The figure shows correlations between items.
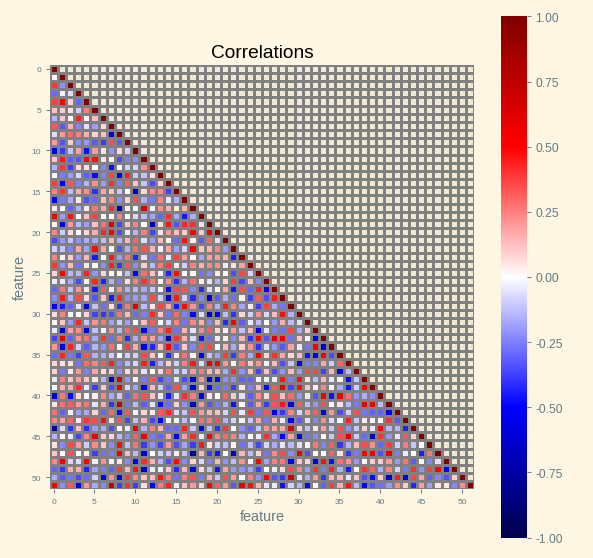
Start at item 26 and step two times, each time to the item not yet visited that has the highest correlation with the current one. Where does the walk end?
29
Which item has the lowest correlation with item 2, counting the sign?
40
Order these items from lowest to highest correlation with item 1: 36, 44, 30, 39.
44, 36, 39, 30
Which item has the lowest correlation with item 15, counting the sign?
10
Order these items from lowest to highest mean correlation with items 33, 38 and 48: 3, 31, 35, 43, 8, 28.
31, 3, 43, 35, 8, 28
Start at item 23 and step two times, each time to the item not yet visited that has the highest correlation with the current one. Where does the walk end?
7
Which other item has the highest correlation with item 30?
47
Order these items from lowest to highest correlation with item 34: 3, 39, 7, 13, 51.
3, 39, 13, 7, 51
